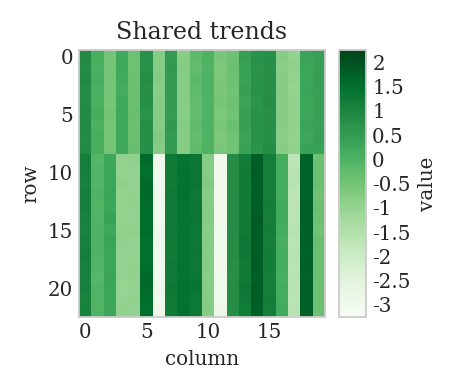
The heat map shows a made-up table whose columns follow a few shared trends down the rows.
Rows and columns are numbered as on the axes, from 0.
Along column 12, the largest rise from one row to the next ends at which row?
9
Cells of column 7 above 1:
14
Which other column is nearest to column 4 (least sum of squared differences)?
10
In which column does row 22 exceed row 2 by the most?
8
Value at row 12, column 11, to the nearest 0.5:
-3
